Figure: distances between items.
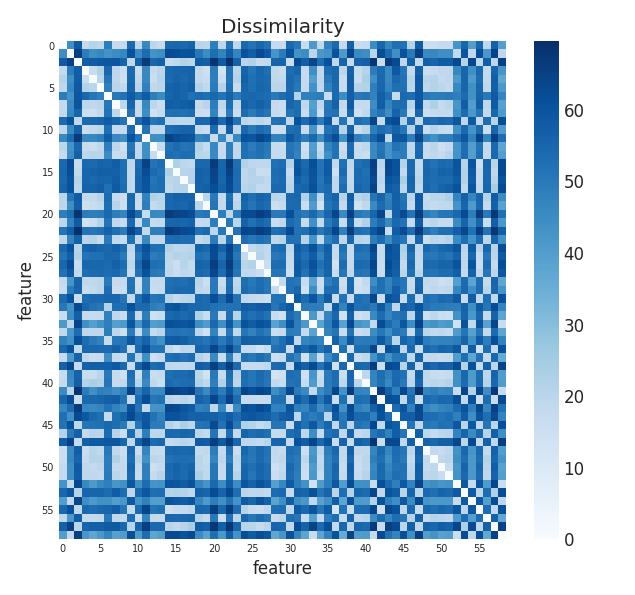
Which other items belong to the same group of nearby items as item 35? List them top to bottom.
6, 31, 44
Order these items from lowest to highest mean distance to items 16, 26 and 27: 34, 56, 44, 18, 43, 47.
47, 34, 56, 18, 44, 43
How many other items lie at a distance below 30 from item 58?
5
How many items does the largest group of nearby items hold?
26
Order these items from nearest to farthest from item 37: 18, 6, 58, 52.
18, 58, 52, 6
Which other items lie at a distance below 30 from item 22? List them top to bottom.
11, 20, 43
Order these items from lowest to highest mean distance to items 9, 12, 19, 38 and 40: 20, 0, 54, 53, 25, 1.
0, 25, 53, 54, 1, 20
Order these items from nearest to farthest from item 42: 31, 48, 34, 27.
27, 34, 48, 31
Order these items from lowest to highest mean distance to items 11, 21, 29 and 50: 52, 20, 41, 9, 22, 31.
20, 22, 52, 41, 31, 9
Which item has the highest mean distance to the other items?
22
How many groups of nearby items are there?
5
